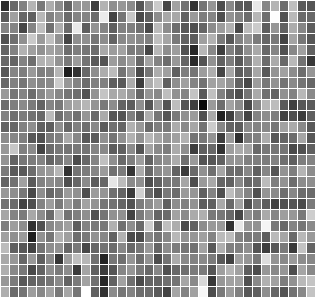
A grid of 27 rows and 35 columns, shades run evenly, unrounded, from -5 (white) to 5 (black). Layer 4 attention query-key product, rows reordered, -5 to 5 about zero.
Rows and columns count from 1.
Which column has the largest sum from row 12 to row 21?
4
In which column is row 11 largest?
25
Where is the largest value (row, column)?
10, 23
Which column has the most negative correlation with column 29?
1
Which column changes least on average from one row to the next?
5
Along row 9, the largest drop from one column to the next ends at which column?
24
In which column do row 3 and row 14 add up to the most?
22
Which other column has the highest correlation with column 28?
19
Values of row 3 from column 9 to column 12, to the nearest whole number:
-4 1 -1 0
